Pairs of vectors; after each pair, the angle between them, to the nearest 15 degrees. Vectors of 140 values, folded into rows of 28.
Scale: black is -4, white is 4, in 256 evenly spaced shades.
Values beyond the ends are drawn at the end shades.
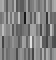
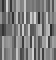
135 degrees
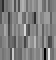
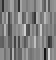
30 degrees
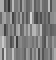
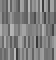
90 degrees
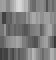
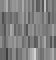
60 degrees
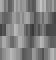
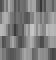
165 degrees
